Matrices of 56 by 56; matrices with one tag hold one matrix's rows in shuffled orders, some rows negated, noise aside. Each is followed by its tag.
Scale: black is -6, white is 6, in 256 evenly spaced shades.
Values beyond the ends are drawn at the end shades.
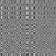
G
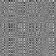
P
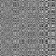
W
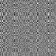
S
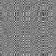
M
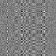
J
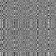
S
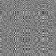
M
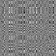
P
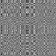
G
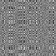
P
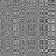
W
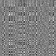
P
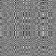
M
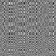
P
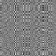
M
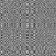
G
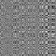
W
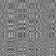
P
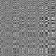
W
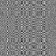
J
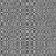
G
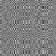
M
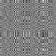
M
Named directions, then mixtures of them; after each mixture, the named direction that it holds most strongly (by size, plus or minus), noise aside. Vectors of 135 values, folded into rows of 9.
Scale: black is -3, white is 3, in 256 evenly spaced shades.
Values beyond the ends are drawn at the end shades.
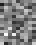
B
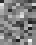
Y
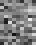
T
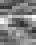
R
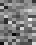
T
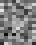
B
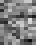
Y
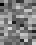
B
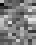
R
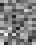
B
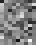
Y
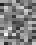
B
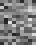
T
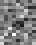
B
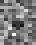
B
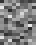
Y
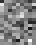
Y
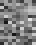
T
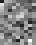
Y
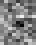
Y
